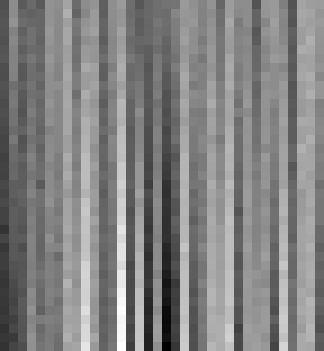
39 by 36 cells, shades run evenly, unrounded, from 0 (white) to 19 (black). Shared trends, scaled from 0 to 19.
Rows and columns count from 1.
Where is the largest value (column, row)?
19, 39
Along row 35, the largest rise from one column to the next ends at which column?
15
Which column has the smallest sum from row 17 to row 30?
14
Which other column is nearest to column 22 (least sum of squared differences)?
31
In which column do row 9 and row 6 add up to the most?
1
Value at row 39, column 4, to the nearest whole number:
8
